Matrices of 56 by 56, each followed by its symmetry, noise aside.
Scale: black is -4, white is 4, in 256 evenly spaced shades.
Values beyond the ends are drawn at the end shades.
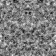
mirrored left to right.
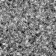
no symmetry.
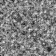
symmetric.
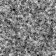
no symmetry.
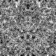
mirrored left to right.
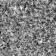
no symmetry.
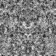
mirrored left to right.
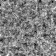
symmetric.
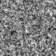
no symmetry.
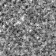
symmetric.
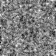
same after a half turn.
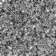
symmetric.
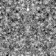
mirrored left to right.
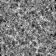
same after a half turn.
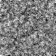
no symmetry.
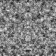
mirrored left to right.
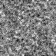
same after a half turn.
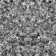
mirrored left to right.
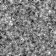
no symmetry.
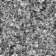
same after a half turn.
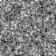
symmetric.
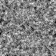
same after a half turn.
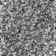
same after a half turn.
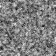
no symmetry.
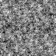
same after a half turn.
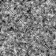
symmetric.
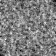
same after a half turn.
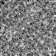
symmetric.
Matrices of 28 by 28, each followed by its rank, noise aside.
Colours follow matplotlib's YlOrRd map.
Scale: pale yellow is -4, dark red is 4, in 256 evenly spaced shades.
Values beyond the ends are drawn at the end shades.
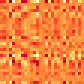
two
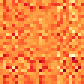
four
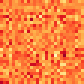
six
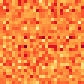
six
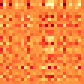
two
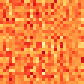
six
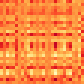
two
